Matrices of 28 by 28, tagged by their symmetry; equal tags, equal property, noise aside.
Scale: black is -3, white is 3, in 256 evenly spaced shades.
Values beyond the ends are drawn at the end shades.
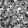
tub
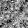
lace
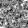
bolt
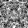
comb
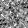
bolt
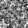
tub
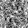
bolt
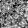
lace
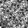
tub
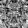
comb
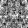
comb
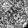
lace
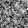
tub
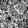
tub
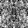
comb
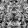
comb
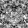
comb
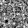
tub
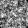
lace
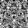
comb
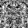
comb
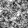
lace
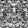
comb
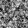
bolt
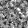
tub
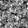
bolt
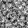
tub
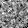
lace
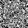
bolt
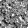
tub
